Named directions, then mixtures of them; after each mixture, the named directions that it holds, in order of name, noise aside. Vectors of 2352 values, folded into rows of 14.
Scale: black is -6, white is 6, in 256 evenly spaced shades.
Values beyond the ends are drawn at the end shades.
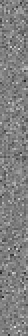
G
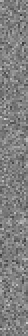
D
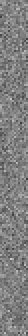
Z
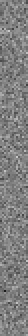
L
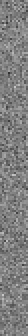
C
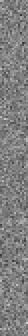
D.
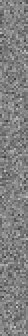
G, L, Z.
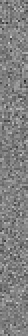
C, G, L.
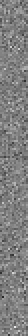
G.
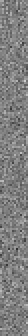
D, G.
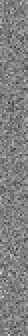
G, L.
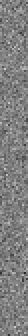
D, G.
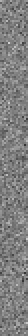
D, G.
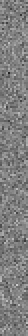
C, D.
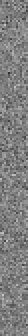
C.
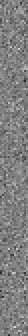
G.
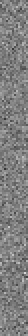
D, G, L.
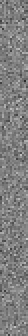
C, G, L.
